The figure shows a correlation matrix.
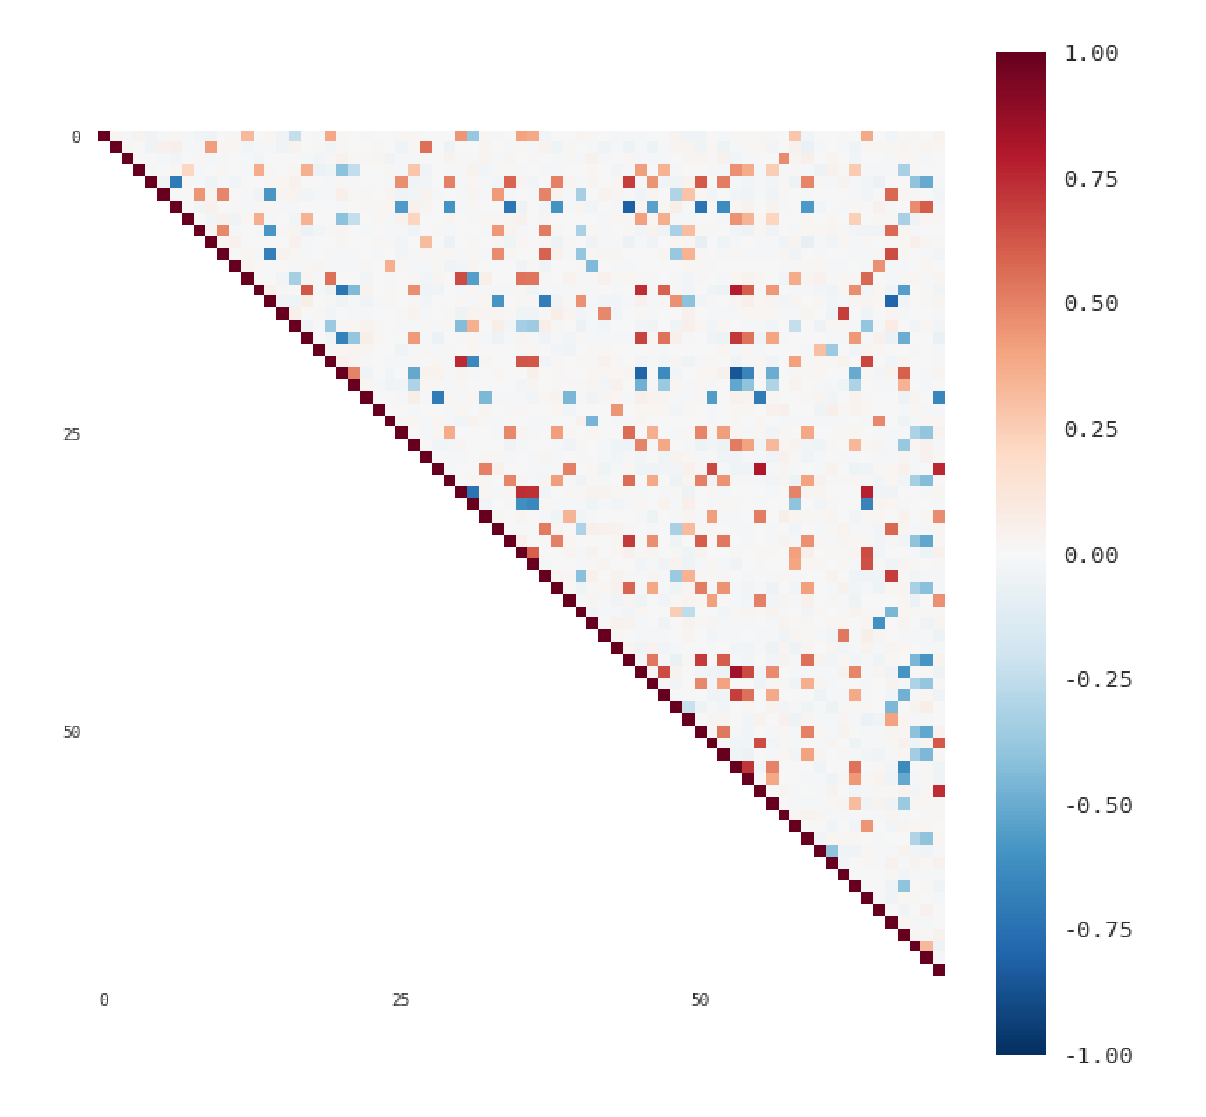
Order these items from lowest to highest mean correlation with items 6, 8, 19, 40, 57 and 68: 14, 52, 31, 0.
52, 31, 14, 0
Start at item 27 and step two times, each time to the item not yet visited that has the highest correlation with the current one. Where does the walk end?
9
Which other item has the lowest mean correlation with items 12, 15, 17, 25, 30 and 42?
31
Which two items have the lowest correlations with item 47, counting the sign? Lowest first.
20, 67
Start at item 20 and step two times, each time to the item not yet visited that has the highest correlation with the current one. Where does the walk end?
21
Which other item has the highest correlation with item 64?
30
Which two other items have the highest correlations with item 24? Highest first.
65, 11
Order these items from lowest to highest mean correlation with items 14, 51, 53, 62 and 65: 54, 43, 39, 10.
10, 43, 39, 54
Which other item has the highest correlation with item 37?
66
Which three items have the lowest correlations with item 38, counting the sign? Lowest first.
6, 69, 68
